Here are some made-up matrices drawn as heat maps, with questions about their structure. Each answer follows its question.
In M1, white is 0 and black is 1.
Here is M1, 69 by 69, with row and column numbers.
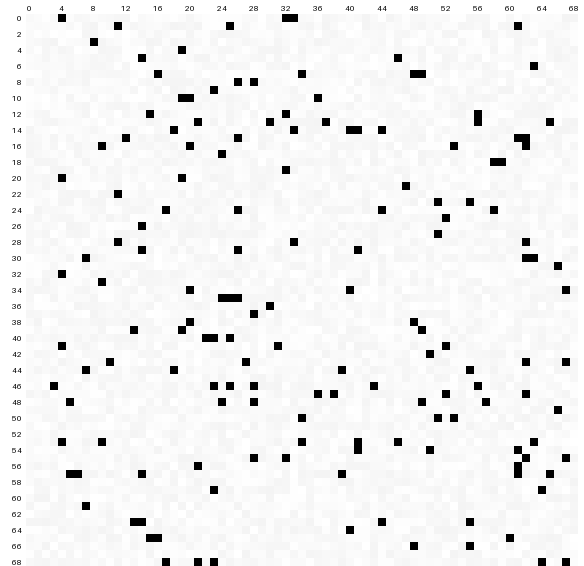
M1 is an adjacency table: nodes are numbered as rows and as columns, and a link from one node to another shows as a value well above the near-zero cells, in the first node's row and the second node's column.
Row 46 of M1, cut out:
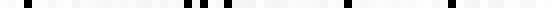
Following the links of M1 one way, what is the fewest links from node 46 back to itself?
6
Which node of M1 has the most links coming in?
node 62
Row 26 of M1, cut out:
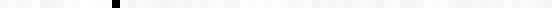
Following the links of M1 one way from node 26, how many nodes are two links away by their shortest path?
5
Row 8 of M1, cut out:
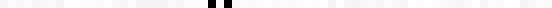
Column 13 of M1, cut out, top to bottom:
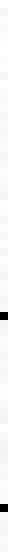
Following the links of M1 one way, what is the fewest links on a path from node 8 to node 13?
5
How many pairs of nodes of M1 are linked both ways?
2
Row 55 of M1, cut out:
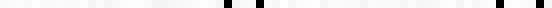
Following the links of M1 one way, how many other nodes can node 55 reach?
11
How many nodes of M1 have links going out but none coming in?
7
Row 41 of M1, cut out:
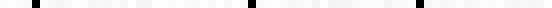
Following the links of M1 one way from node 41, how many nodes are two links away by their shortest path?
2
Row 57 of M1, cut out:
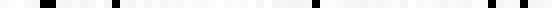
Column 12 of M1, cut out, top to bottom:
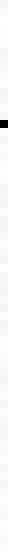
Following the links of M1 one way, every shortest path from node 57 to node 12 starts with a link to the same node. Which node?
node 65
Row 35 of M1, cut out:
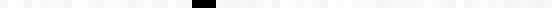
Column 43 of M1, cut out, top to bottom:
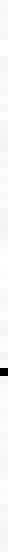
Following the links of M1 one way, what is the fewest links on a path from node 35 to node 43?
7
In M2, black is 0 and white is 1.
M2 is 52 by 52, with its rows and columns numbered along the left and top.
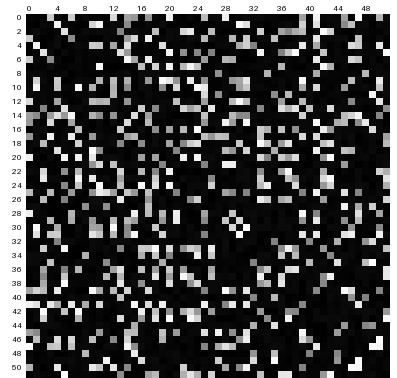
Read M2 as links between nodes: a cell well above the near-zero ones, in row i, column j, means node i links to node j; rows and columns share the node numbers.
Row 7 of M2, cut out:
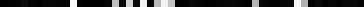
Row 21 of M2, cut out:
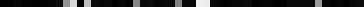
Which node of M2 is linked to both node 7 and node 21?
node 10
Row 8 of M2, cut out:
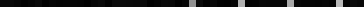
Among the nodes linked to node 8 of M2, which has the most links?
node 41
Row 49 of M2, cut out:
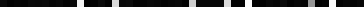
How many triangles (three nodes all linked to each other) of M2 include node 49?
6
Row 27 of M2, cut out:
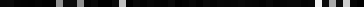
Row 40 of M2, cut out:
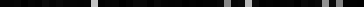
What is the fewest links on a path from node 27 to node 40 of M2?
3
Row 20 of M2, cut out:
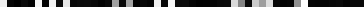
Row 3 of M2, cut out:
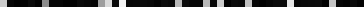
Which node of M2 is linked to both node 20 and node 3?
node 0
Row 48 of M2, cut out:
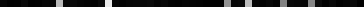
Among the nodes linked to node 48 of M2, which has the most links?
node 15
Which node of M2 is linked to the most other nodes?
node 14
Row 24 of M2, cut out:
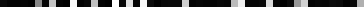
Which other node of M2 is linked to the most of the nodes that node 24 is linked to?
node 36
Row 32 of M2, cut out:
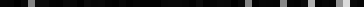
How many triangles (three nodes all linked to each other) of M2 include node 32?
7
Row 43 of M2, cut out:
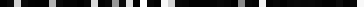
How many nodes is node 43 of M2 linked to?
11
